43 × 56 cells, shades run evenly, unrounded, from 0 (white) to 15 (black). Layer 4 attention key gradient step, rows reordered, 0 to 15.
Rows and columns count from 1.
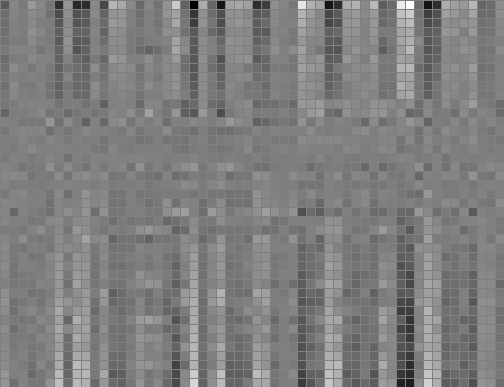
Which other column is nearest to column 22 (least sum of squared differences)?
37
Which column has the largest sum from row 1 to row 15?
22
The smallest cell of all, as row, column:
1, 46
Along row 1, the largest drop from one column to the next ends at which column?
23
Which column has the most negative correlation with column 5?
21
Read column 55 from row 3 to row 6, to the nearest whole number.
8 8 8 8
